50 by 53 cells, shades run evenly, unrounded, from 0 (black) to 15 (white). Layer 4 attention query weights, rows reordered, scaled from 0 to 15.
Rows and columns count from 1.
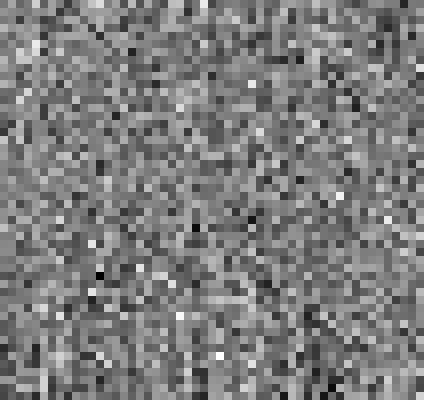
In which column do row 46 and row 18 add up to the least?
36
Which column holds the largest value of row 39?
6
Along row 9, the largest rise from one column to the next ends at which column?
53
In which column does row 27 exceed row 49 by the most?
47
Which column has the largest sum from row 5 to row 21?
5
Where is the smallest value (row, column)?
35, 13
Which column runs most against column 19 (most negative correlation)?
30
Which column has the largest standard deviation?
32
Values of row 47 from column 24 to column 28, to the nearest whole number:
12 3 3 8 8
